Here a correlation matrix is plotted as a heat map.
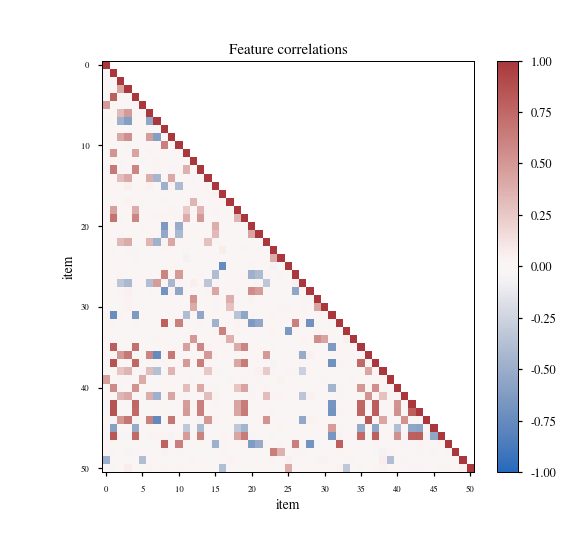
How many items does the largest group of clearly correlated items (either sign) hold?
14
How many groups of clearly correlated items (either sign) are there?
7
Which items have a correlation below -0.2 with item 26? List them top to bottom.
15, 20, 21, 28
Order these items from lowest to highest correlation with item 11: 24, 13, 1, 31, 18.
31, 24, 18, 13, 1
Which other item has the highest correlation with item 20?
28
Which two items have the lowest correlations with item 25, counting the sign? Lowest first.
16, 33
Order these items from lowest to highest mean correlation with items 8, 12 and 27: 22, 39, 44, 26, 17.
44, 22, 39, 17, 26
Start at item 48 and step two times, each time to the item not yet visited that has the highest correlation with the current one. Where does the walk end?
24
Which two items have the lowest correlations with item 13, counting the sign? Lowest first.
31, 45
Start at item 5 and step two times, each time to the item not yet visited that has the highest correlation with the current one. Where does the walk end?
39
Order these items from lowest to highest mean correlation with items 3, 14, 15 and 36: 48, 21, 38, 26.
26, 48, 21, 38
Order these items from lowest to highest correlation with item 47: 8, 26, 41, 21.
21, 41, 26, 8
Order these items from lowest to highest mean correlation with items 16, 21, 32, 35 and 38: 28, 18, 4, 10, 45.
45, 28, 10, 18, 4
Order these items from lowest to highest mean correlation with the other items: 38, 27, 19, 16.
27, 16, 38, 19
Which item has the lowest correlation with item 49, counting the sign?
0
